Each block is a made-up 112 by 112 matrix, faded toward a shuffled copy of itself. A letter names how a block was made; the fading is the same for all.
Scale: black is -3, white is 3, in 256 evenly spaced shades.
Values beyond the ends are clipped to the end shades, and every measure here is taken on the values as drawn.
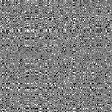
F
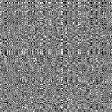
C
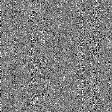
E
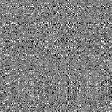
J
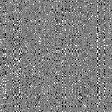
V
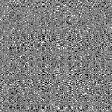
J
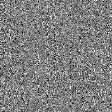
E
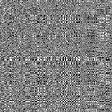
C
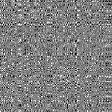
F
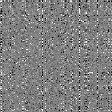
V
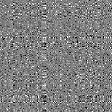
F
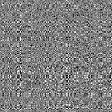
C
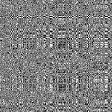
C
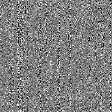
E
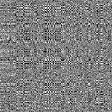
C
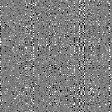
V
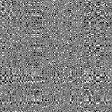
F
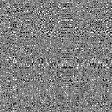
J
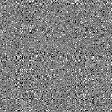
J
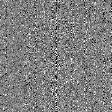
E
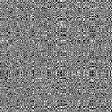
C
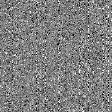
E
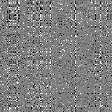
V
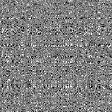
J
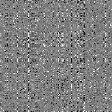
V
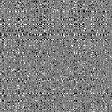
F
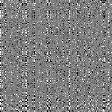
V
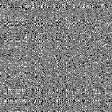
J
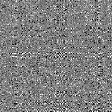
J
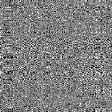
J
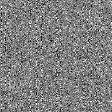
E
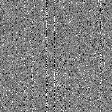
E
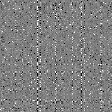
V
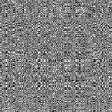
C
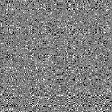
J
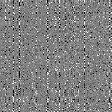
V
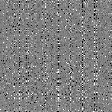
V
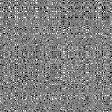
F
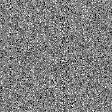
E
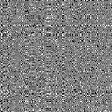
F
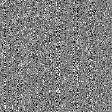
E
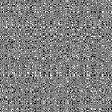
F
